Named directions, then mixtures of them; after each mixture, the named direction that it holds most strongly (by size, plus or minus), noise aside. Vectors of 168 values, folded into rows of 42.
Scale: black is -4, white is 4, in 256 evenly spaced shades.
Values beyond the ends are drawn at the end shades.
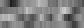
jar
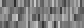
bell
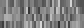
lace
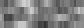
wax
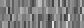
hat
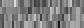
lace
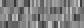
bell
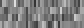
bell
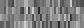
lace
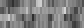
jar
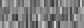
bell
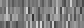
lace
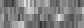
wax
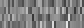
hat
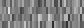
hat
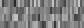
bell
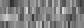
lace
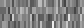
hat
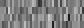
hat
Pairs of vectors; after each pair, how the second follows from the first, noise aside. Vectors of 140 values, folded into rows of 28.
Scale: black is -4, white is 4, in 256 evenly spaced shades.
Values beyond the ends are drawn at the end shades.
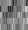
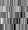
reversed.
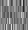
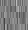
reversed, shrunk.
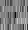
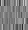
reversed, partly zeroed.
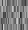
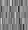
wrapped around, partly zeroed.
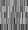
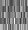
negated.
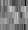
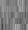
wrapped around, shrunk.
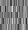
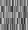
negated.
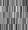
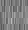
reversed, shrunk.
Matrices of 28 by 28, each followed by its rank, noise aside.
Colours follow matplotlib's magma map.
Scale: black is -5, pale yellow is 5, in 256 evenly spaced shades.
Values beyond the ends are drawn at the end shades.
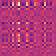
one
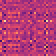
two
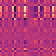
one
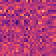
four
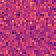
six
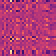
two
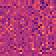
six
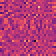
four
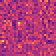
six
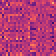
three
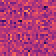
four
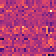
four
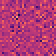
six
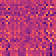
four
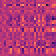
two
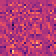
four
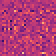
six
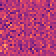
six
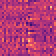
four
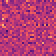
six
